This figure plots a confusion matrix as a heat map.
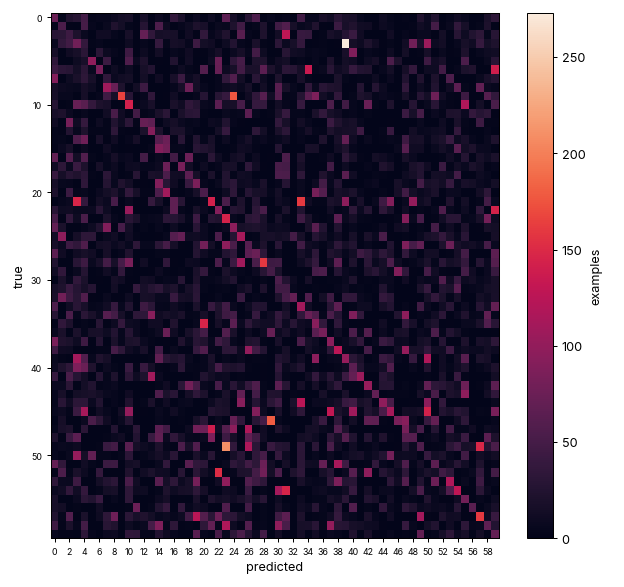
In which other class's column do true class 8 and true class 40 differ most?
7
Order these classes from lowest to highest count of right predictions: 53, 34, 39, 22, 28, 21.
34, 22, 39, 53, 21, 28
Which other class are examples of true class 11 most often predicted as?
26
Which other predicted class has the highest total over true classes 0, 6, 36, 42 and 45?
59
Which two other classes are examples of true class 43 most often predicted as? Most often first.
55, 25
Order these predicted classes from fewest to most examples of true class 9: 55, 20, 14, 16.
14, 16, 20, 55
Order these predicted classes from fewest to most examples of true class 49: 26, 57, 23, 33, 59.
33, 59, 26, 57, 23
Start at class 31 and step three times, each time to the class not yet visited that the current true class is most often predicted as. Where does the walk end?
52
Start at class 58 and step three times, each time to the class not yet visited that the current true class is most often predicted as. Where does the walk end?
21
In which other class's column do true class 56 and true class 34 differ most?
13
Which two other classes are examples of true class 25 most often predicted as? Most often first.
1, 17
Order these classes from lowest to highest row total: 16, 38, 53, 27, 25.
16, 27, 25, 38, 53
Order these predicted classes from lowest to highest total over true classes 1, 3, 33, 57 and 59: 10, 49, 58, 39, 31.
58, 10, 31, 49, 39
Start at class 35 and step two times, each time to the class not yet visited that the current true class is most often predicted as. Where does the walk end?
15
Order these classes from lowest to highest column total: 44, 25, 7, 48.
48, 44, 7, 25
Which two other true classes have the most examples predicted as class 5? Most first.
50, 46
